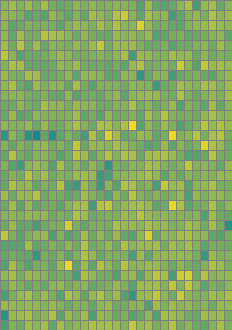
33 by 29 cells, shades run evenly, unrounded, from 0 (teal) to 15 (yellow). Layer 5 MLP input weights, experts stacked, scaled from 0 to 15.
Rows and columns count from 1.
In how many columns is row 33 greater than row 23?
15
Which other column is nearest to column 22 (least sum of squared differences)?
14
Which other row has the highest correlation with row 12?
16
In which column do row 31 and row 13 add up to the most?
17
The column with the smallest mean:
7
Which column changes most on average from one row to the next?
22
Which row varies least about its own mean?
31
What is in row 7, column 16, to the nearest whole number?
5
